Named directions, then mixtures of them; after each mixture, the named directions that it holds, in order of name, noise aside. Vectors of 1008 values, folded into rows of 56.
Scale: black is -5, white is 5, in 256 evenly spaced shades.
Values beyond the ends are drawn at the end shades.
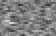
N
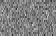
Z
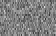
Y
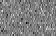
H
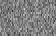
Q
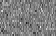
H.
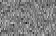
H, N, Q.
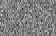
H, Y, Z.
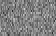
Q.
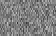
H, Q, Z.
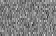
Z.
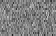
Y, Z.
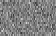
H, Q.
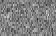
N, Q, Z.
